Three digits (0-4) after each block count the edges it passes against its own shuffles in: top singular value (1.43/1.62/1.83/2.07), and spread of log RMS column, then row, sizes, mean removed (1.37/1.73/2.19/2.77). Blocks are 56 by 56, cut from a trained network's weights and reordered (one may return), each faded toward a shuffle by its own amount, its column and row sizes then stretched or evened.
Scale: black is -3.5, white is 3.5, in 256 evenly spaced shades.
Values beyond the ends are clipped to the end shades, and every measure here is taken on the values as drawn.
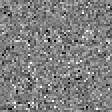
0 1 1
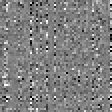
2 4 1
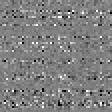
2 2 4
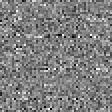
0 0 3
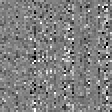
0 4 1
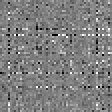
4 3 3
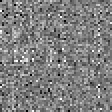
1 2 1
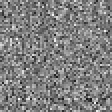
2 0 0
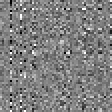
3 4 1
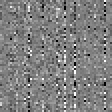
4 4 0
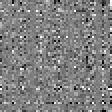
1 4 3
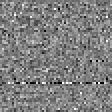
2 0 2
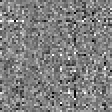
1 3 1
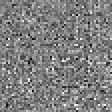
0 2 3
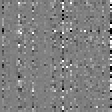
3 4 1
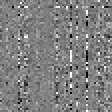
3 4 1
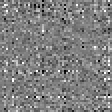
2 3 3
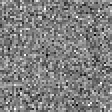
0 0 0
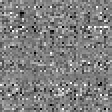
0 3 4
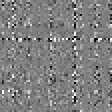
3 4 3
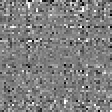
0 3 4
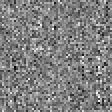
0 2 0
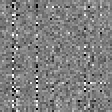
4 3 1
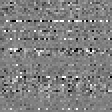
2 1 4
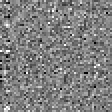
0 2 0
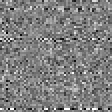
4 1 3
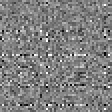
4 1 3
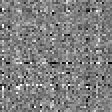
2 2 3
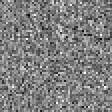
0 0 1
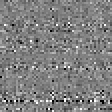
2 1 4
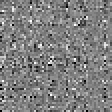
1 4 3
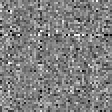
2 3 2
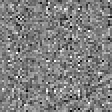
2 3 0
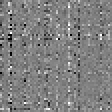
2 4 2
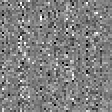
0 4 0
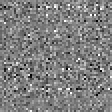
0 2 3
